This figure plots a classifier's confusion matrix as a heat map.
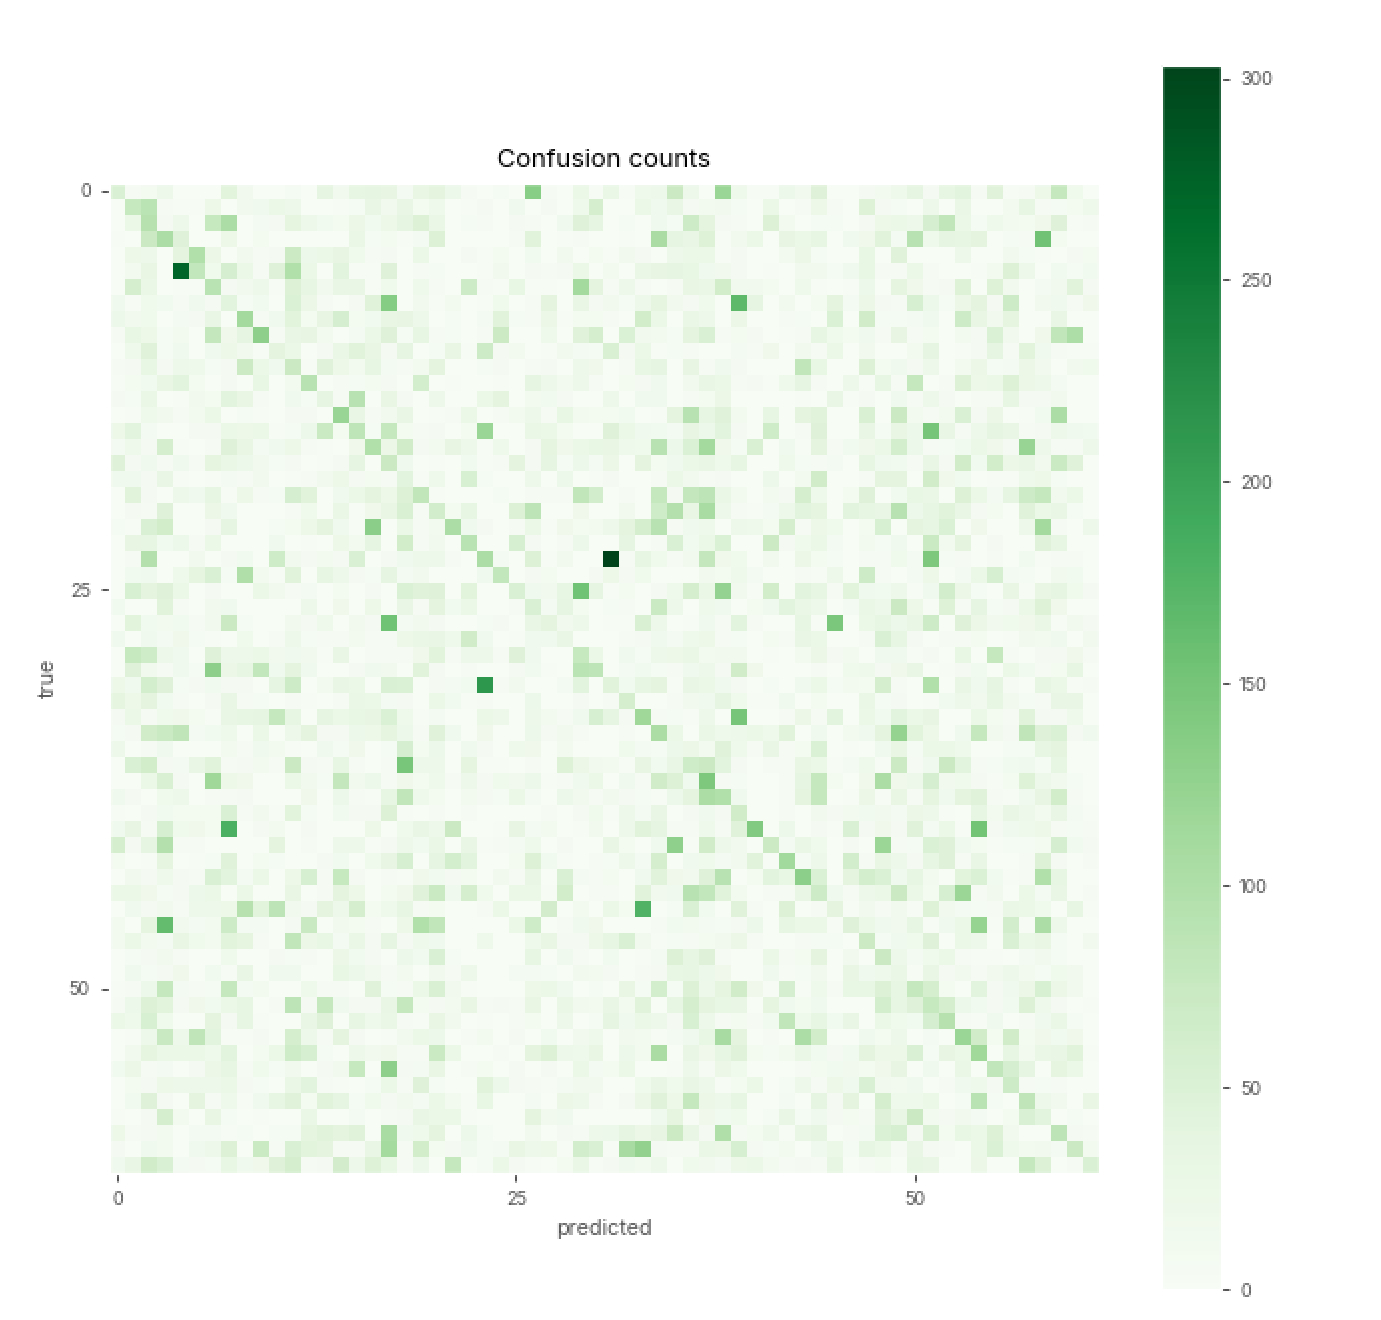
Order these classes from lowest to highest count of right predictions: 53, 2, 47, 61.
61, 47, 2, 53
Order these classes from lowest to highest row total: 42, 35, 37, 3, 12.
35, 12, 42, 3, 37
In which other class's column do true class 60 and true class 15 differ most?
51
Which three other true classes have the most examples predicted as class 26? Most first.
0, 20, 46
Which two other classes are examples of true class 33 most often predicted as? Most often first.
39, 10
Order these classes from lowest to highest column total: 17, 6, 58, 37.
6, 58, 17, 37
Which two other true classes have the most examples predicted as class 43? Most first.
53, 11
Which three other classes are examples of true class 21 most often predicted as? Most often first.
16, 58, 34
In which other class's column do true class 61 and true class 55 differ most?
17
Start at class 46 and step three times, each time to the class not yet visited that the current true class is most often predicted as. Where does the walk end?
50
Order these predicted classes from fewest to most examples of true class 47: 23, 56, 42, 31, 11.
42, 23, 31, 56, 11
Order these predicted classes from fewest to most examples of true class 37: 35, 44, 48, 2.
2, 35, 44, 48
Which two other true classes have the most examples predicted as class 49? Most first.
34, 20
